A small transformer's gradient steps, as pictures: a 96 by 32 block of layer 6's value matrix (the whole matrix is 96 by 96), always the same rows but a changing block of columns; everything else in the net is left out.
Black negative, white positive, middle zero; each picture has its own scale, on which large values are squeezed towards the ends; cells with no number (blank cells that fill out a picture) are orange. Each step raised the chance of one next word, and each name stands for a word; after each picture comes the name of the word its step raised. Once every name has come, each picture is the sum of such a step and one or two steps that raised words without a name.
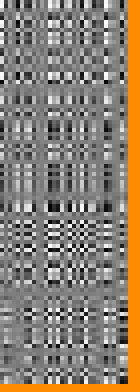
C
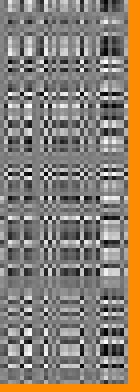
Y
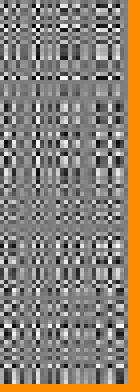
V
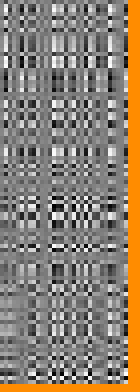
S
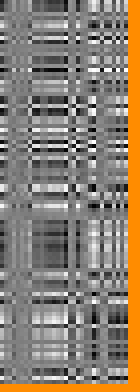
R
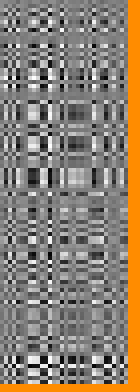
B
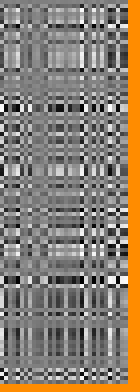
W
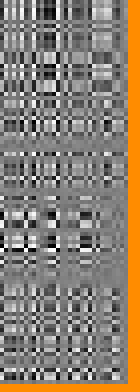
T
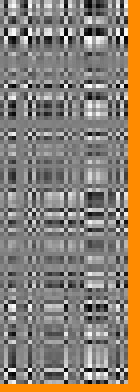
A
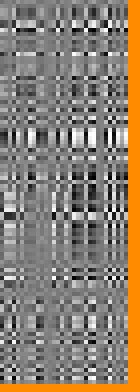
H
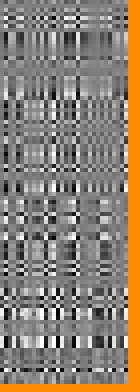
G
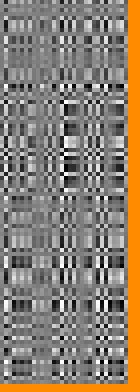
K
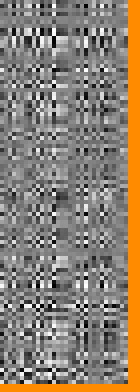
A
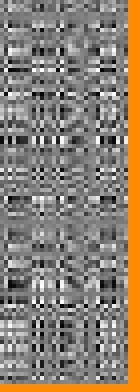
Y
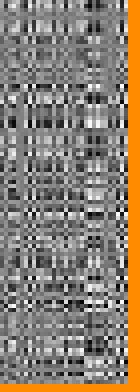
K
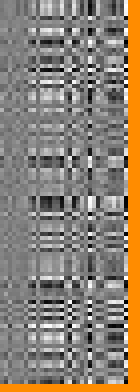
K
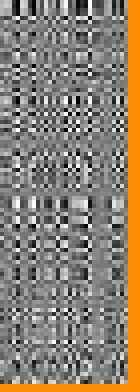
C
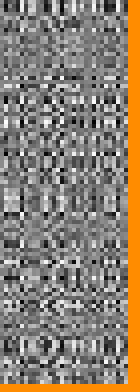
K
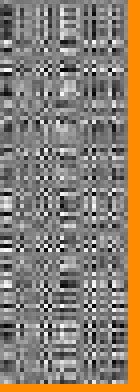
T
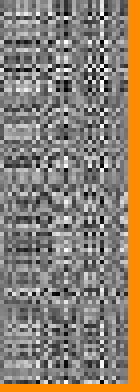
R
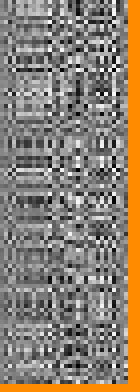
Y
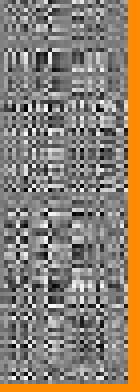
W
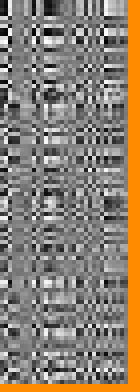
A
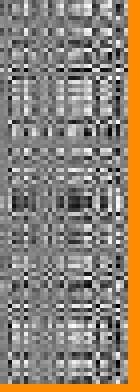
H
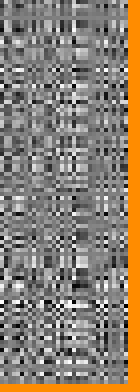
K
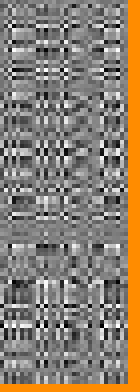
V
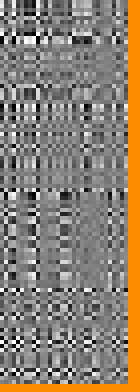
A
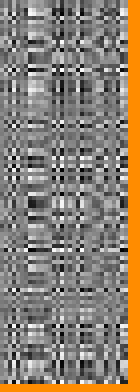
T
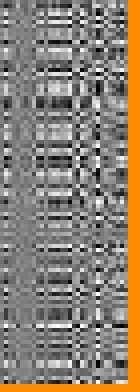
V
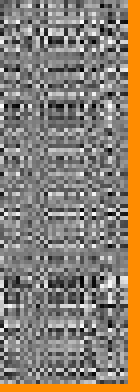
A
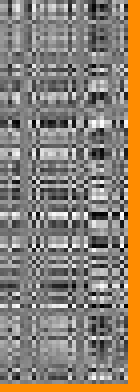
T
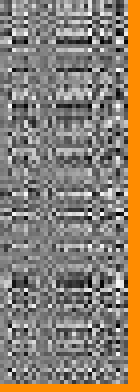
A
